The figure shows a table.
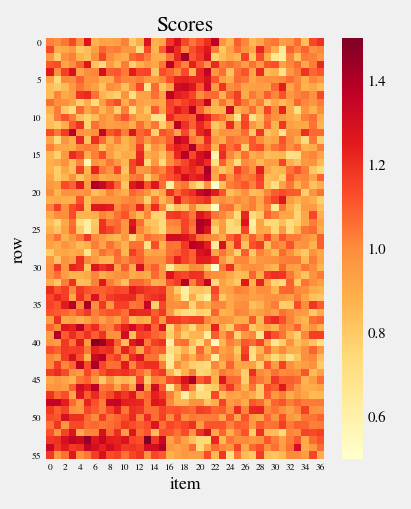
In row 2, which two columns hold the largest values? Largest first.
18, 21
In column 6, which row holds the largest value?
40
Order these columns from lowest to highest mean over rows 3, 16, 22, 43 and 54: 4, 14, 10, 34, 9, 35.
34, 35, 9, 10, 14, 4
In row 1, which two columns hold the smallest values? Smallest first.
31, 12
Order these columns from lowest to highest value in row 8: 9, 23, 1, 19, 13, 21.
13, 1, 23, 9, 19, 21
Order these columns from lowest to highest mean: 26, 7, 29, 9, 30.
30, 29, 26, 9, 7
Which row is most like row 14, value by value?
45
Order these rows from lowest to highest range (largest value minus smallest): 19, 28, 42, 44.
44, 28, 42, 19
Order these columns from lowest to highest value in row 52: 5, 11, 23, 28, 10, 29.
29, 10, 5, 23, 28, 11
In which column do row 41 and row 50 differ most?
17
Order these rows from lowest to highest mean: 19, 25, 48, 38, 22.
25, 22, 19, 38, 48
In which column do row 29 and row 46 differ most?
20
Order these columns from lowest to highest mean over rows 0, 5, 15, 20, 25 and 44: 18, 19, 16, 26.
26, 16, 19, 18
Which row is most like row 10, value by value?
23
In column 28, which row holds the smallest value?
39
